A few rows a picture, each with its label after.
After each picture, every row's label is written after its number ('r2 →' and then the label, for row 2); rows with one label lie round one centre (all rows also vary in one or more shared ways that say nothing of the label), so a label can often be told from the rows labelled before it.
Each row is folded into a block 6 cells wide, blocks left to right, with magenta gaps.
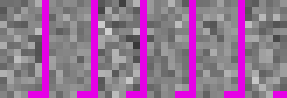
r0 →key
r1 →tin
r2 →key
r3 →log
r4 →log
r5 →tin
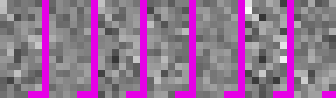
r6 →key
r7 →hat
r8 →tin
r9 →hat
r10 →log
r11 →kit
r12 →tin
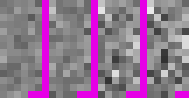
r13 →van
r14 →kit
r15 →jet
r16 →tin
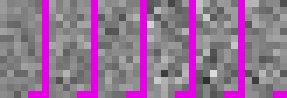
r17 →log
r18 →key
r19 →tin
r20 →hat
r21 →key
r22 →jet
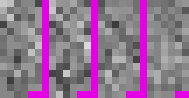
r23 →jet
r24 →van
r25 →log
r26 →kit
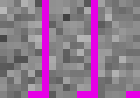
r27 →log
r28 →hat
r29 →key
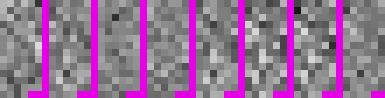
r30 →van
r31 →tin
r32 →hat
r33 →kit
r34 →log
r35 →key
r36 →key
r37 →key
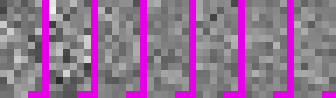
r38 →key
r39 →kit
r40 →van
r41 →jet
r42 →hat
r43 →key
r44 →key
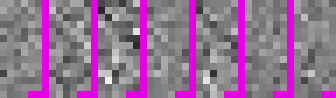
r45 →log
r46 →van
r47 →kit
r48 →key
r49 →log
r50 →kit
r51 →key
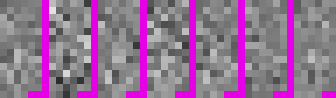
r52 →kit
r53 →kit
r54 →tin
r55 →key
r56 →log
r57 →kit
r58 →van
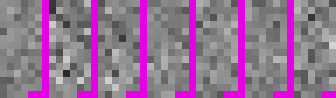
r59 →key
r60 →hat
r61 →log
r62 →kit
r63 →jet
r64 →kit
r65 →hat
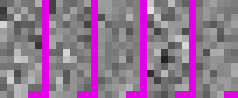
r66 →tin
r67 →van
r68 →tin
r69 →tin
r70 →log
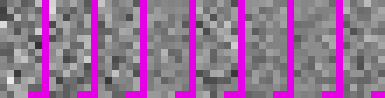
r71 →tin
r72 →kit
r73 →jet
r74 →van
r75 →van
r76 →tin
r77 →log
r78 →tin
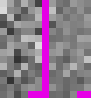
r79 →tin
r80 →kit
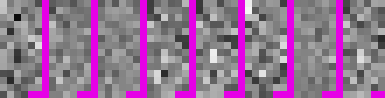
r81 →hat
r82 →hat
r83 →log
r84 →tin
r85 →van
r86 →kit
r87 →kit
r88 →van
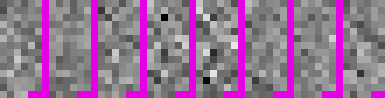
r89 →key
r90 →key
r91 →jet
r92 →hat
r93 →key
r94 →jet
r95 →log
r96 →log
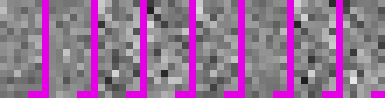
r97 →kit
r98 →van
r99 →jet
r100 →hat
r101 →kit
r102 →kit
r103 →jet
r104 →log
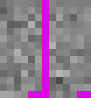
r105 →van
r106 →key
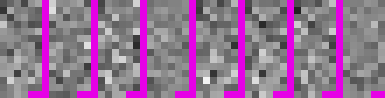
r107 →hat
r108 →kit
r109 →key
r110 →key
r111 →tin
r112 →log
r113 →key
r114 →van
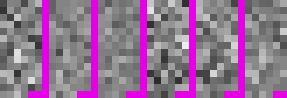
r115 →jet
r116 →log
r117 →key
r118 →log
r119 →van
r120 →kit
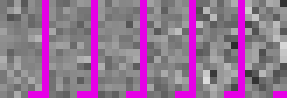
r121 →hat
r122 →kit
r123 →kit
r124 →jet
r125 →tin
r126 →van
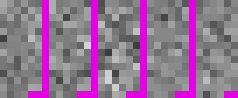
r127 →log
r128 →hat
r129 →log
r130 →hat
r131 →log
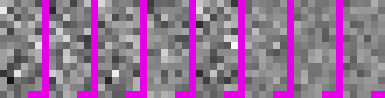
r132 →van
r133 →key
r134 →jet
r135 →van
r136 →log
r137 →key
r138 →tin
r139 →log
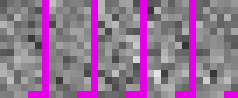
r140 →kit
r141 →jet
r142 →kit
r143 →tin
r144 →tin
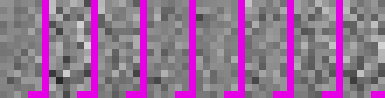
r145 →jet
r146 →van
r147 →tin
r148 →key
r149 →tin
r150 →jet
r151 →tin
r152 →van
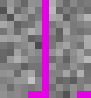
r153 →jet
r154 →kit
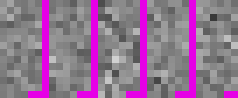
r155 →key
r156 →key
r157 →log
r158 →key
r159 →hat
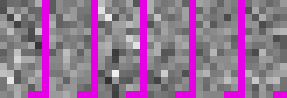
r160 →kit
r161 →van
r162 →key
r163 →key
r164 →jet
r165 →jet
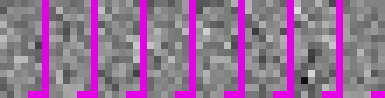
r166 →key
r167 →tin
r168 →van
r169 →key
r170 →key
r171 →tin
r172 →key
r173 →van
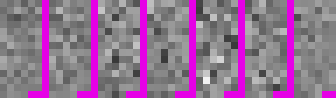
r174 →hat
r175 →tin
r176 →tin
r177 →tin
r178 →tin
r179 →hat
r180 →tin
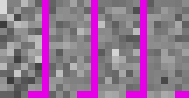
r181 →kit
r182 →log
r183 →van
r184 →van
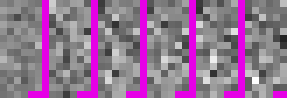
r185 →hat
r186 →tin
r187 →log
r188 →key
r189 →hat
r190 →tin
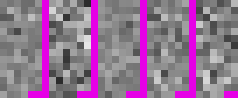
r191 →tin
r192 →log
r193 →kit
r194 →tin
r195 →tin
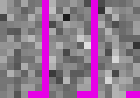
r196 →tin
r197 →hat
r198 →log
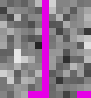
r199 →kit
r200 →tin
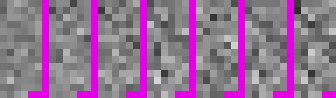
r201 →log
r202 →jet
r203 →jet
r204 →log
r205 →hat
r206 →log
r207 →log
